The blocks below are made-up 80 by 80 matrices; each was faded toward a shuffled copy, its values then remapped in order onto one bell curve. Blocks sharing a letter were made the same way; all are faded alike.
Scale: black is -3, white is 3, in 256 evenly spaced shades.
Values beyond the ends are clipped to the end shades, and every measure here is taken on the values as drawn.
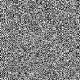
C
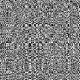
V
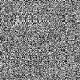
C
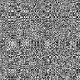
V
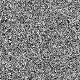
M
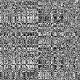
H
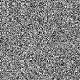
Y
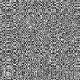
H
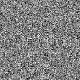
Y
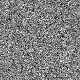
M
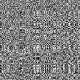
V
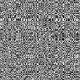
H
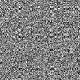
C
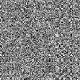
C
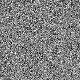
M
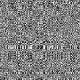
V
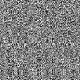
C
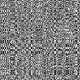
H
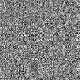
C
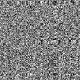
C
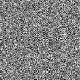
C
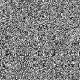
Y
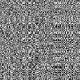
V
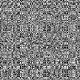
H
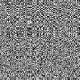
V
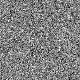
M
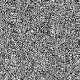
Y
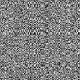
V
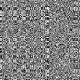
H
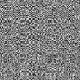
H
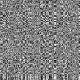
H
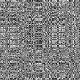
H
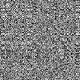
C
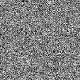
Y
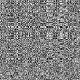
V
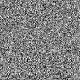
Y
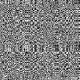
H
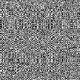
V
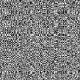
V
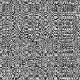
H
